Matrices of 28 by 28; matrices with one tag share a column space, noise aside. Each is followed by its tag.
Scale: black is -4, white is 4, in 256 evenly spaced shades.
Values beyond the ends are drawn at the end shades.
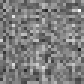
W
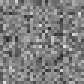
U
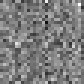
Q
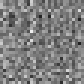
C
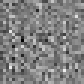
W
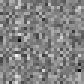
U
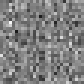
Q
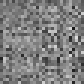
U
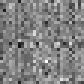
Q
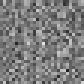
C
